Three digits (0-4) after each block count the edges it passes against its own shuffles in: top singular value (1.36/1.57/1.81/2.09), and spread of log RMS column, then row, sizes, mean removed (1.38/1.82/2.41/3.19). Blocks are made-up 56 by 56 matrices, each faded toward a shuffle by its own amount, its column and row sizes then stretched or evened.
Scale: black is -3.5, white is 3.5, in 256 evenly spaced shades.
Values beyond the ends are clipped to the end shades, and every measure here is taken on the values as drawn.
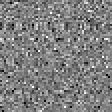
4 0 1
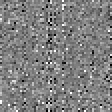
2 3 0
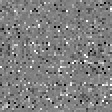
0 0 2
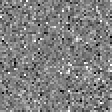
0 2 0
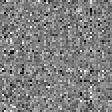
2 2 2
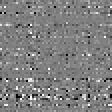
1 2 4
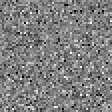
0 0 1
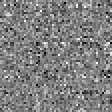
3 1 2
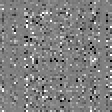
0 4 2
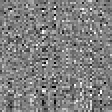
4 2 1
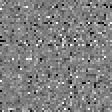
0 1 2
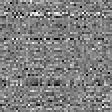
4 0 3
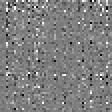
0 3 2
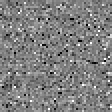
1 0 1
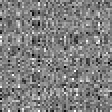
4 3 1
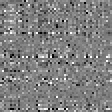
4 1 3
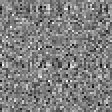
3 1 1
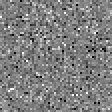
0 0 0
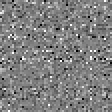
1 1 2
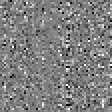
2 3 1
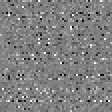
0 0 3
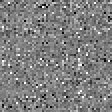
0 1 2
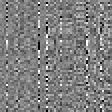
4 4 0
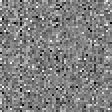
3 1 0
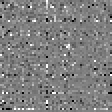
1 2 3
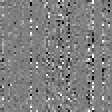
3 4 0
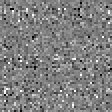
1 1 2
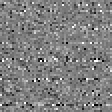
2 0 3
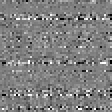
3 1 4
